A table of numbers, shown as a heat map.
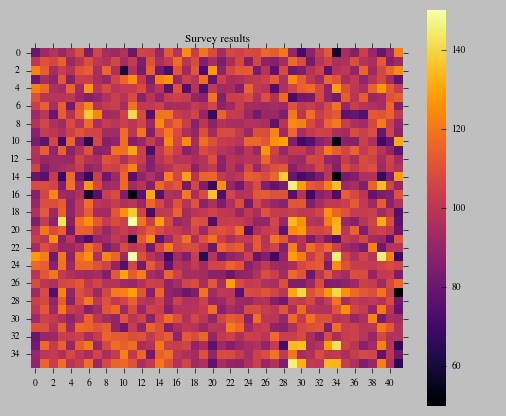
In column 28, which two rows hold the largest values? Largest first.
14, 10
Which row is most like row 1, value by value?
17
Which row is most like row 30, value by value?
22
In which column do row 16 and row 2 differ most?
6
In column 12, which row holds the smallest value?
16
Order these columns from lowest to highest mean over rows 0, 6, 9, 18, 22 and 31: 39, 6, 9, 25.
39, 9, 25, 6
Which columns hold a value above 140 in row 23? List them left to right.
11, 34, 39
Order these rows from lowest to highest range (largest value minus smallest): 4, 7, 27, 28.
28, 4, 7, 27
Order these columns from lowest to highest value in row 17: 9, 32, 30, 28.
28, 32, 9, 30
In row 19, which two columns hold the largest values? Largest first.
11, 3
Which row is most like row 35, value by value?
33
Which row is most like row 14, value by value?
10
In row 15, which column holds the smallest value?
20
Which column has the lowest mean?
41
